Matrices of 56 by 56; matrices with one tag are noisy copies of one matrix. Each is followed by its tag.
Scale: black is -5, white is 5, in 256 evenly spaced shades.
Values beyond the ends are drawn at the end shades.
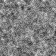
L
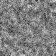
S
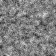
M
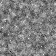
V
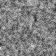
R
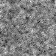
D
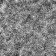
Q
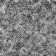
Q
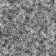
D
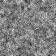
L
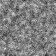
V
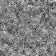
S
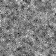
L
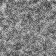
Q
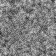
D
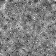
Q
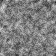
Q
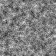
V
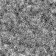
S
